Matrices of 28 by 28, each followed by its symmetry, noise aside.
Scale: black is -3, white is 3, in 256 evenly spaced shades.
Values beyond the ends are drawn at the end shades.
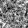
no symmetry.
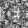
mirrored top to bottom.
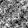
symmetric.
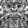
mirrored left to right.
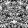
mirrored left to right.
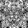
mirrored left to right.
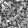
symmetric.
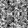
mirrored top to bottom.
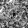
symmetric.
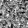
no symmetry.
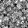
symmetric.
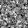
no symmetry.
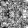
mirrored top to bottom.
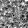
no symmetry.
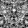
mirrored left to right.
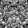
mirrored left to right.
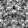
mirrored left to right.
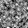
symmetric.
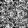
mirrored top to bottom.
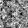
mirrored top to bottom.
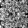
mirrored top to bottom.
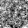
no symmetry.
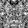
mirrored left to right.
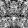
mirrored left to right.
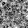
symmetric.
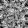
no symmetry.
